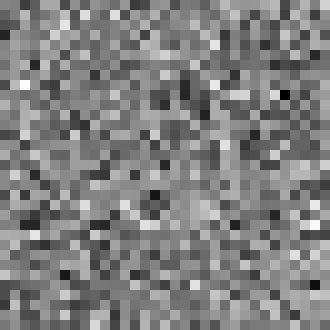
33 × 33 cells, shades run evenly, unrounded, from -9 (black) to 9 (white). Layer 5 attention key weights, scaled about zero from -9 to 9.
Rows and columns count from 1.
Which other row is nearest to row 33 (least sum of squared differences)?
19
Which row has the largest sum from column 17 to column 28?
18
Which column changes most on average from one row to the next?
32
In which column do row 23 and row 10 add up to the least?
29
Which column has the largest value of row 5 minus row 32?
12
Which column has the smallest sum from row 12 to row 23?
25
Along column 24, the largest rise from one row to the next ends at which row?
24
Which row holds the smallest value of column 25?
15
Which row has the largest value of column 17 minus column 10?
8
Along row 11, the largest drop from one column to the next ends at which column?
23
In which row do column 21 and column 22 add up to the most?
22
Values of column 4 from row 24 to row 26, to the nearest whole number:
7 -4 1
